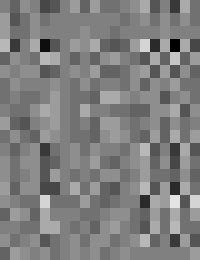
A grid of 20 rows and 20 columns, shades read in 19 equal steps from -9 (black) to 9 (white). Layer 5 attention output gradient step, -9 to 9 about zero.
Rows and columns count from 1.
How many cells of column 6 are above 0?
8
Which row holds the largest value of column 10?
4
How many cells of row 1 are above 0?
6
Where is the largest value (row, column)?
16, 18
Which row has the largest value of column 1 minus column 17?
10
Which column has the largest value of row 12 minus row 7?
15
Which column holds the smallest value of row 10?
3
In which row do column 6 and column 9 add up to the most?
9
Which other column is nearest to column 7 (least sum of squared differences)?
13
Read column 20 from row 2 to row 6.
-1 0 -4 2 -2
